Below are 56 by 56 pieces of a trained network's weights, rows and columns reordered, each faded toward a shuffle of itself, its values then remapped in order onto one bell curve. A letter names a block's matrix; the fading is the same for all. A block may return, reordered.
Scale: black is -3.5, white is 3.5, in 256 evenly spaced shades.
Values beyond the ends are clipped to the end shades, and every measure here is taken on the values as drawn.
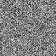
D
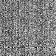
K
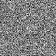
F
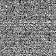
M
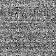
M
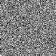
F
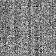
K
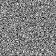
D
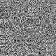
F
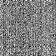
K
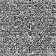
M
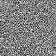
F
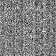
K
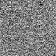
F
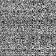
M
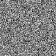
D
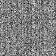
K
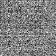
M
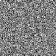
F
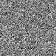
D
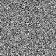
D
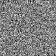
F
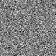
F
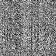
K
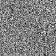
D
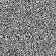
F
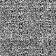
M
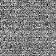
M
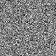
F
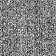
K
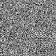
F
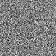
D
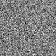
D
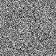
D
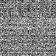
M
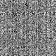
K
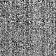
K
